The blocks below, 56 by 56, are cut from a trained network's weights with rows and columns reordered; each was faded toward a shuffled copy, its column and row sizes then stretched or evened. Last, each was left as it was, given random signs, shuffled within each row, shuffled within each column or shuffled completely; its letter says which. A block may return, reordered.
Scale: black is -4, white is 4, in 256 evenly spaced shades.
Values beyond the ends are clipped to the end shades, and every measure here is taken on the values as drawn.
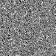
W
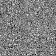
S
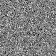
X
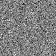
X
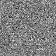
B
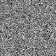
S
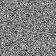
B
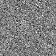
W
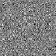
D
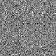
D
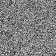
B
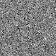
W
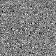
B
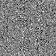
W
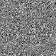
S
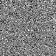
B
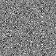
S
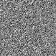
W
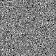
W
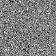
S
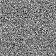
B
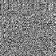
D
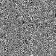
W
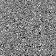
S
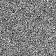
X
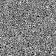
X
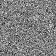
X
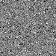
B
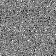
B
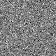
X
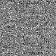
D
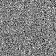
X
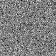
X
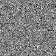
S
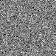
B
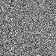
W
